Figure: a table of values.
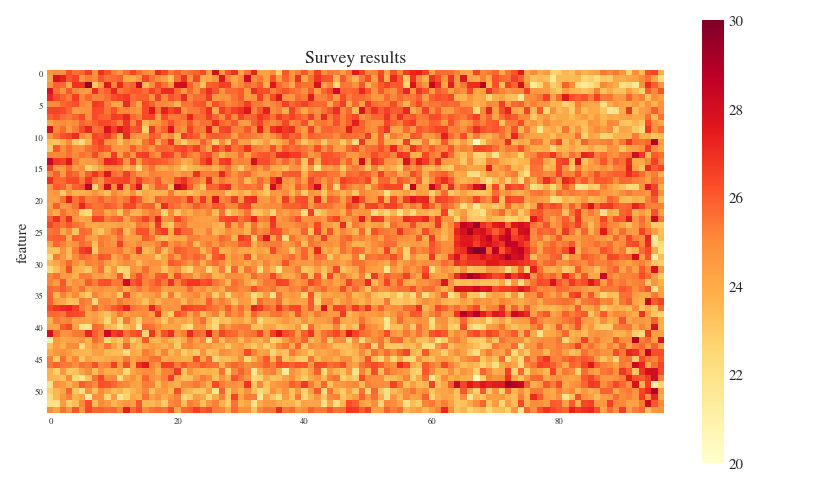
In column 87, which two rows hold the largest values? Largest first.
32, 25
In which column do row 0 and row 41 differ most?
36
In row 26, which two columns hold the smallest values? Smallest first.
95, 37
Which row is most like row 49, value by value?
29
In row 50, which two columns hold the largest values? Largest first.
95, 94
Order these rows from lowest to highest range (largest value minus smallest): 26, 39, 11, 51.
39, 51, 26, 11
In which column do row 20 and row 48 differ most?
67
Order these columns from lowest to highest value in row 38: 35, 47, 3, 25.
47, 25, 35, 3
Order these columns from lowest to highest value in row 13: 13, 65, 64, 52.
65, 64, 13, 52
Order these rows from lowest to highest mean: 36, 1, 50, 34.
50, 36, 1, 34
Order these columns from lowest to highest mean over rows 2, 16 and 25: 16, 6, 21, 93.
16, 93, 21, 6
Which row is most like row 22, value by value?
35
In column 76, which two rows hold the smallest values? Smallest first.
2, 18
